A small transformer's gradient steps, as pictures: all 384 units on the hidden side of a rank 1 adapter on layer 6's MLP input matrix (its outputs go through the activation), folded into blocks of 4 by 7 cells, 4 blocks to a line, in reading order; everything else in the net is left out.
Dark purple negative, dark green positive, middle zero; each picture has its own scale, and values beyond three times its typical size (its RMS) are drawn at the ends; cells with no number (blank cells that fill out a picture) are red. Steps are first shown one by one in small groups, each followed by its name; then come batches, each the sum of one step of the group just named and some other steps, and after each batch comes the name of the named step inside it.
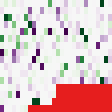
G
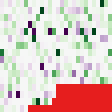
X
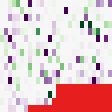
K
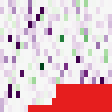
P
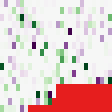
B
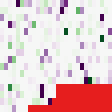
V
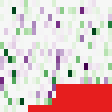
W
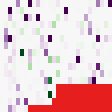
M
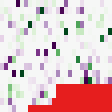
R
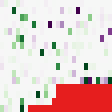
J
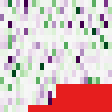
V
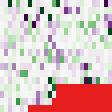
R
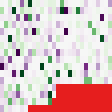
W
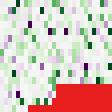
X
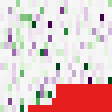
J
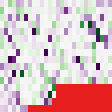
K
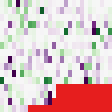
R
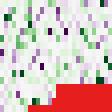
G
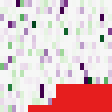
V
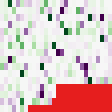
V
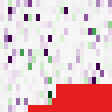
M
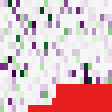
R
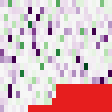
P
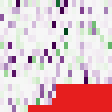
R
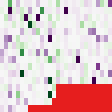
M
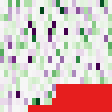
X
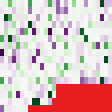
G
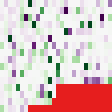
B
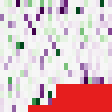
V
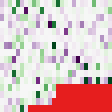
J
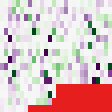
K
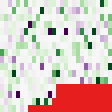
X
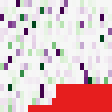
V
